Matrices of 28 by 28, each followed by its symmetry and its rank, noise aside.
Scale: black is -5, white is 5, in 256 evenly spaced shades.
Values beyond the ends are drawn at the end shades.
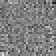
antisymmetric, rank six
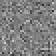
antisymmetric, rank eight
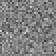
no symmetry, rank six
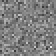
no symmetry, rank seven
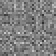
antisymmetric, rank six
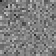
symmetric, rank six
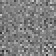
antisymmetric, rank eight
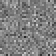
antisymmetric, rank six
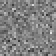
no symmetry, rank seven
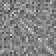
symmetric, rank seven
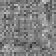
antisymmetric, rank eight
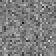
no symmetry, rank eight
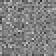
no symmetry, rank eight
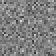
no symmetry, rank seven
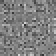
symmetric, rank seven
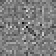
symmetric, rank six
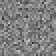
no symmetry, rank eight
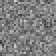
no symmetry, rank six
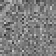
no symmetry, rank seven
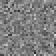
no symmetry, rank six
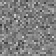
no symmetry, rank eight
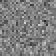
no symmetry, rank eight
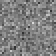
antisymmetric, rank eight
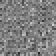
no symmetry, rank six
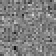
antisymmetric, rank eight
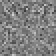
no symmetry, rank seven
